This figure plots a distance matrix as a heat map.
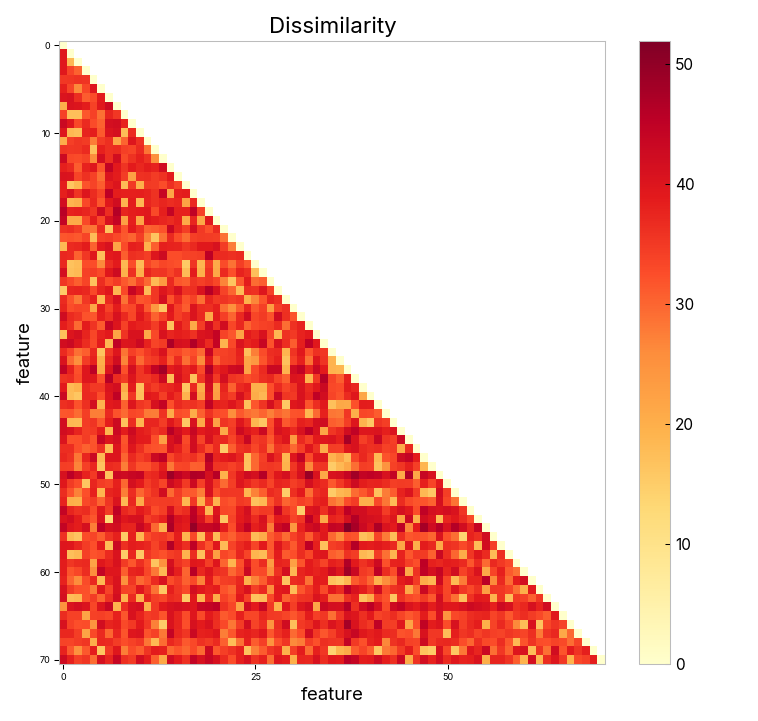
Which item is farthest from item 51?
55
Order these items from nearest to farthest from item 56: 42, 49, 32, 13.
42, 32, 13, 49
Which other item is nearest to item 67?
50
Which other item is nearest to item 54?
6
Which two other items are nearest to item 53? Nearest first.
31, 19
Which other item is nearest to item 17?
38
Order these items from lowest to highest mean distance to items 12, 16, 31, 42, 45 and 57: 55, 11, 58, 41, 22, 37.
22, 58, 11, 55, 41, 37
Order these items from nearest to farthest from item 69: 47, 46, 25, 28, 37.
47, 37, 25, 46, 28
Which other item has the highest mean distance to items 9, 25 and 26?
49
